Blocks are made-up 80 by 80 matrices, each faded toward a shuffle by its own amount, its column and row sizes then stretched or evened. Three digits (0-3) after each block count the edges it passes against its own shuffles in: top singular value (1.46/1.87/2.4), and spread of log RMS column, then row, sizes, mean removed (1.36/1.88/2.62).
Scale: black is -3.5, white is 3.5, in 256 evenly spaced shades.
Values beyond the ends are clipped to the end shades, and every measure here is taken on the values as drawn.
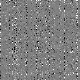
0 3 1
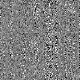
0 3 1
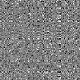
3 2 2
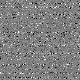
0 0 3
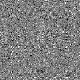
2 1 1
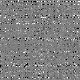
1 2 3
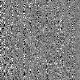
0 3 0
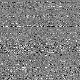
1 0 3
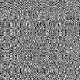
3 2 1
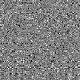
2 0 2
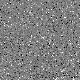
0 1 1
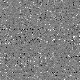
0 1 2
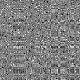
3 1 1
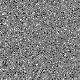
1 1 0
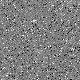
0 0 1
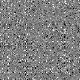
2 2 1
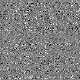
1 1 3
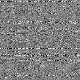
2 0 3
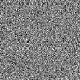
2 1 0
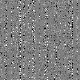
1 3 0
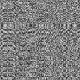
3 1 2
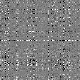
2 3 3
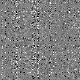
1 3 2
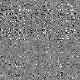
0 3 3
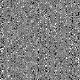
1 3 0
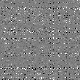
1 2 3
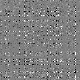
2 3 3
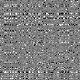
3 1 3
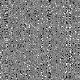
2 3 0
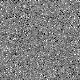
0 1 1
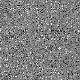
1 1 1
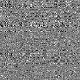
2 1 3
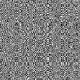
3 3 0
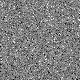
0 0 0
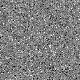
1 0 0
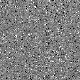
1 1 1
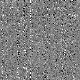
0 3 1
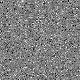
1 0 1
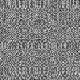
3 1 0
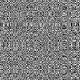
3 3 2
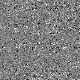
0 2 2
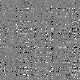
1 3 3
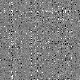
1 3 2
